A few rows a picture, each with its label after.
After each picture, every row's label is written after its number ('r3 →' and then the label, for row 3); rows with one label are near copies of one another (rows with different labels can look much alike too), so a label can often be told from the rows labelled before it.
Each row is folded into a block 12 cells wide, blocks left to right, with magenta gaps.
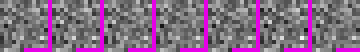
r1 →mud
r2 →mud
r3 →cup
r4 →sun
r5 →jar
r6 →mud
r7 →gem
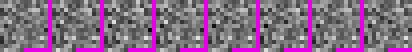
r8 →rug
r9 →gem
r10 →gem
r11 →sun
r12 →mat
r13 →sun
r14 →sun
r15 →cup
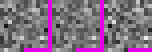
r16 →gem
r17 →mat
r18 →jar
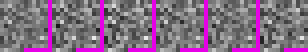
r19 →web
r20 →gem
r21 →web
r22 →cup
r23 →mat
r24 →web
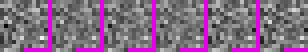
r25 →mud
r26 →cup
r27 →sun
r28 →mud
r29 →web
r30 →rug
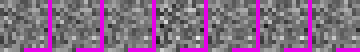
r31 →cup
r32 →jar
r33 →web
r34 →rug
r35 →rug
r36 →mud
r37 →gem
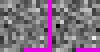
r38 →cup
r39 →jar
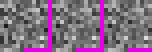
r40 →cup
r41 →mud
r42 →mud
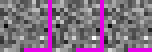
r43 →jar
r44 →mud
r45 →sun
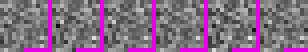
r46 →sun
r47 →jar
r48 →rug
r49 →web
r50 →gem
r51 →mat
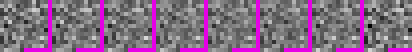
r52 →cup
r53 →rug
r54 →web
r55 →mat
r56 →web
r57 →sun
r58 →gem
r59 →sun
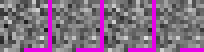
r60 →cup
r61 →mat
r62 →gem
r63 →gem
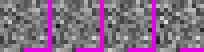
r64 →rug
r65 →jar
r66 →mat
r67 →cup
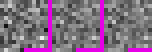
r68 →jar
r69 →mat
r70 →mud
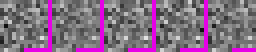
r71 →sun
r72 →web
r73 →mat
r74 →gem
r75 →sun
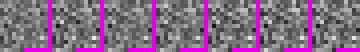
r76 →sun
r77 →mud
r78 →mat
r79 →web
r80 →mat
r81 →sun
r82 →jar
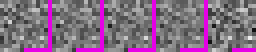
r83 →cup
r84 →jar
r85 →jar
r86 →web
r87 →mat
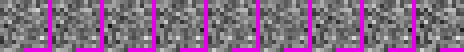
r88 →rug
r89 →rug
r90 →sun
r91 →mat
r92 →gem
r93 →gem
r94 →web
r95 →mat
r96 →gem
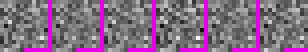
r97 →mat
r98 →mat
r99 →cup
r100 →mud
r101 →sun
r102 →cup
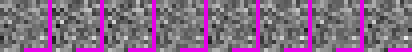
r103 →mud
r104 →cup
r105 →cup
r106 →gem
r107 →rug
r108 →mud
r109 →web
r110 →jar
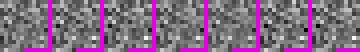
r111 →cup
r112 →jar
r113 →mud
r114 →gem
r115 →gem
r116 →gem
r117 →mud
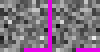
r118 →cup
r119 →jar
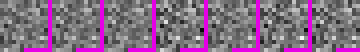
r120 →gem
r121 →rug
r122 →rug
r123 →gem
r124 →mud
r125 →mat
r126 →mud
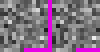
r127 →cup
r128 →mud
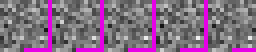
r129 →gem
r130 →jar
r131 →mat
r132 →sun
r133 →mud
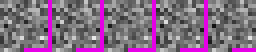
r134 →gem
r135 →mat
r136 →sun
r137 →cup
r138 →sun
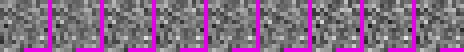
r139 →mat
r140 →cup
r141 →jar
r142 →mud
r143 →mat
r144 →jar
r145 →cup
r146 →mat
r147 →cup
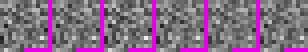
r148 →sun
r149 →mat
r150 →web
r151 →mat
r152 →rug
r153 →sun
